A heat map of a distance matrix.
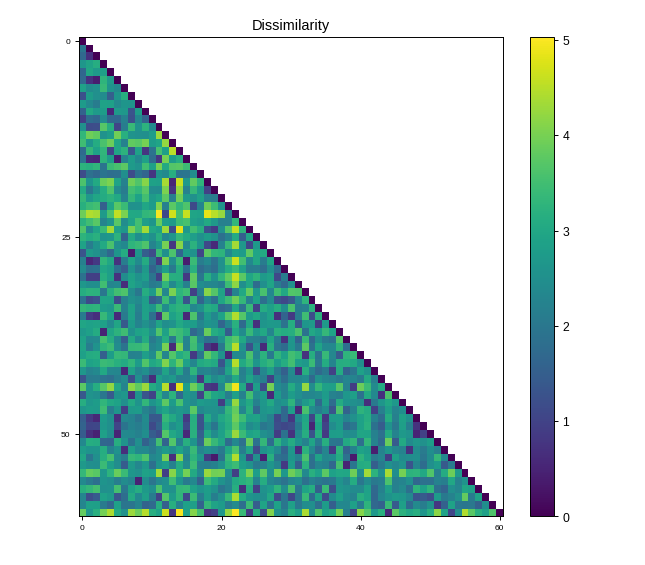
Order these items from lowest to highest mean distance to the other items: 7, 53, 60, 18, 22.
53, 7, 18, 60, 22
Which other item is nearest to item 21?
40
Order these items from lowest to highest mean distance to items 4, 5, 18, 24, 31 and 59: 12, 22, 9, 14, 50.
50, 9, 14, 12, 22
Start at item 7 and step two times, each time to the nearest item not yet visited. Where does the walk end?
45
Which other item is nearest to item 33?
49
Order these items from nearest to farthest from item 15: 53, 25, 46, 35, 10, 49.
35, 49, 10, 53, 46, 25
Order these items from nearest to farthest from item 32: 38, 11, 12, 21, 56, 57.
21, 56, 12, 57, 38, 11
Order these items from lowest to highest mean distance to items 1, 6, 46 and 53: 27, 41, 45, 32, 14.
41, 45, 27, 32, 14
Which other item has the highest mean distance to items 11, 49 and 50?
22
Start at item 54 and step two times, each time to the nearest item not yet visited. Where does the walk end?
29
